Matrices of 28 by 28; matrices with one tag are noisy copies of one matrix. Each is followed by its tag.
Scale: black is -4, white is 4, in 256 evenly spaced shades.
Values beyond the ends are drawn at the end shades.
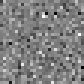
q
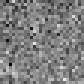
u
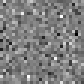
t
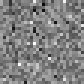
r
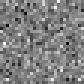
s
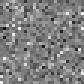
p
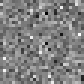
q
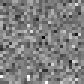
t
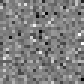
q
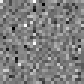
r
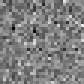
r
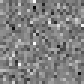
r
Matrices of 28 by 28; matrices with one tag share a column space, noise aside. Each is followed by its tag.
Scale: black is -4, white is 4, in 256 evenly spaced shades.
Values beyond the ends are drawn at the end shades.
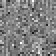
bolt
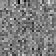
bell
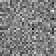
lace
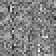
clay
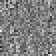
bolt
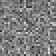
lace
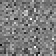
lace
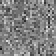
bell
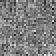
bolt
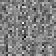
clay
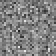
clay
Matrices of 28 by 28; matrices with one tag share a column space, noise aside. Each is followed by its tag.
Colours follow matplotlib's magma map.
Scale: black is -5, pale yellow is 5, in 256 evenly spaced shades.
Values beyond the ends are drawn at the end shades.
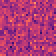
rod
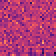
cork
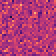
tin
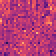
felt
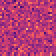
cork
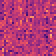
felt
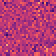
cork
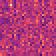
felt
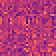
felt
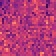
felt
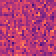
rod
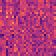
felt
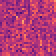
felt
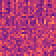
felt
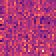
felt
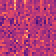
felt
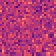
cork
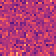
cork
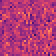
rod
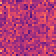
tin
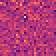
cork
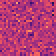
cork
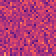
cork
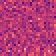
cork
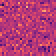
cork
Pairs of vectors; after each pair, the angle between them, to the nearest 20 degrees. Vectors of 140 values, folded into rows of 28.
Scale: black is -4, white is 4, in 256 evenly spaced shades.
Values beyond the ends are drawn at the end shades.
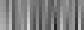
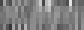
120 degrees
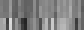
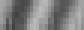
80 degrees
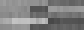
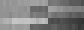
20 degrees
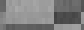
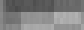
120 degrees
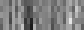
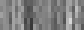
20 degrees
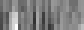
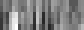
20 degrees
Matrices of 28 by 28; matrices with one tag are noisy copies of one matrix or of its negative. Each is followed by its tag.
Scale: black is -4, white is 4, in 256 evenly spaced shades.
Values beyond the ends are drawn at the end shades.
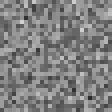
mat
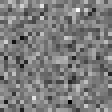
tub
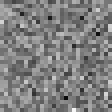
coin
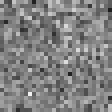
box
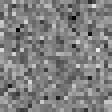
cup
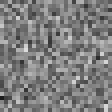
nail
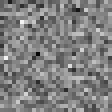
tub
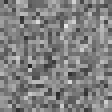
box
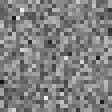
nail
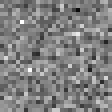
tub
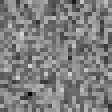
box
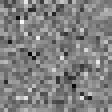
mat
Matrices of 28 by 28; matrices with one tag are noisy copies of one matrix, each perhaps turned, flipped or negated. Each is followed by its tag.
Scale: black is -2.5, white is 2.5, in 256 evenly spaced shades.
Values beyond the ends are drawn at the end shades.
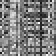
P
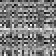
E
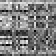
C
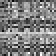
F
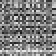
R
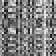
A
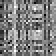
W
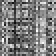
P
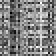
P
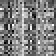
F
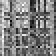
C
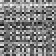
R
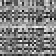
E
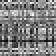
P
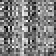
F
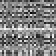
E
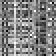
P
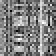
W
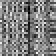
E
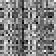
F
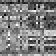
C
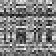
W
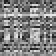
W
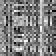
W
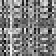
A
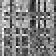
C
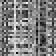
P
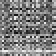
R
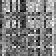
C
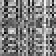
A
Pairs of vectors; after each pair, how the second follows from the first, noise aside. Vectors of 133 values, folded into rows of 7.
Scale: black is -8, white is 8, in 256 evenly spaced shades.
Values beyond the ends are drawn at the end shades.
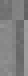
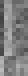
reversed, negated, scaled up.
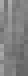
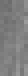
reversed, shrunk.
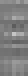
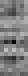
reversed, negated, scaled up.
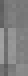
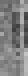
reversed, negated, scaled up.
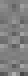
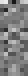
reversed, negated, scaled up.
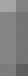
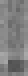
wrapped around, negated.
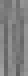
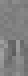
wrapped around, negated, partly zeroed.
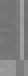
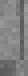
negated.
